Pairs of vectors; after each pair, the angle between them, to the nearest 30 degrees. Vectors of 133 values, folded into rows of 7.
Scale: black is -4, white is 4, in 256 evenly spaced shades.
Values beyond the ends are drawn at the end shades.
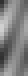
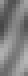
150 degrees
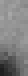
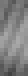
60 degrees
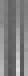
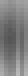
60 degrees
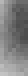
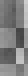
90 degrees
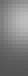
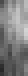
30 degrees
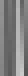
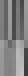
60 degrees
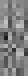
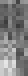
120 degrees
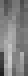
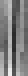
90 degrees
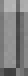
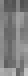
150 degrees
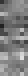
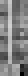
120 degrees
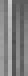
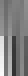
60 degrees
